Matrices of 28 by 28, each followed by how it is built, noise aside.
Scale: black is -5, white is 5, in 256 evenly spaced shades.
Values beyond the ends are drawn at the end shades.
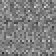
repeating columns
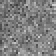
smooth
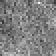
smooth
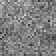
smooth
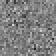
block diagonal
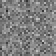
repeating rows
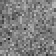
smooth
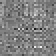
low rank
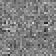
low rank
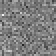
repeating rows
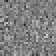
low rank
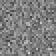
repeating rows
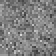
smooth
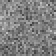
smooth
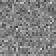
repeating columns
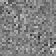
block diagonal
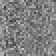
repeating rows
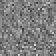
repeating columns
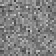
repeating rows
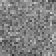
smooth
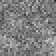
smooth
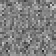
repeating columns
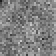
smooth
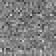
repeating columns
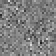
block diagonal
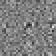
low rank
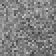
smooth
